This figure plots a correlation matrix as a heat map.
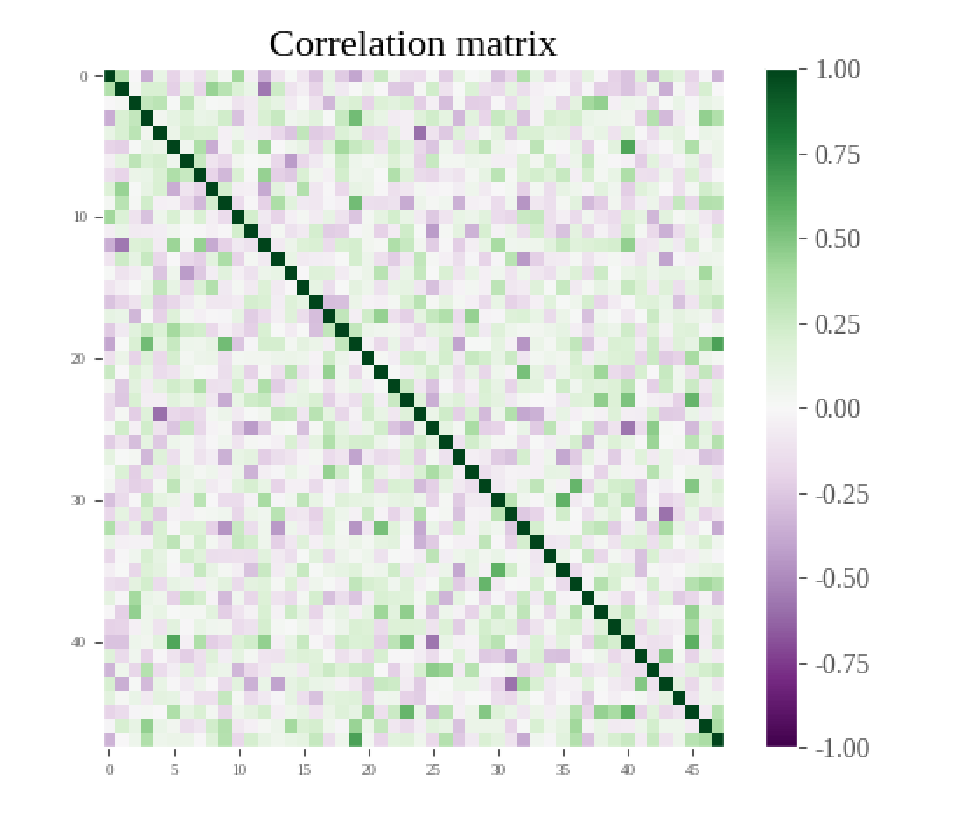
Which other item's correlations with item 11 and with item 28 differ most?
25
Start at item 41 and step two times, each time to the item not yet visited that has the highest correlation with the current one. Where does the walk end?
32
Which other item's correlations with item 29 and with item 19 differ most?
3
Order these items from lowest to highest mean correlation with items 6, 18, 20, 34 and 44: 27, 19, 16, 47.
16, 27, 47, 19
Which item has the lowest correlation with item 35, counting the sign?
27
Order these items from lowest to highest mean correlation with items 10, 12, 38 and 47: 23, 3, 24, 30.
24, 3, 30, 23
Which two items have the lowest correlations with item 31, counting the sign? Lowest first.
43, 41
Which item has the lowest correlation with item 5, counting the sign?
8
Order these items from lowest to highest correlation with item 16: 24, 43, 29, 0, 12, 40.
0, 29, 40, 43, 12, 24
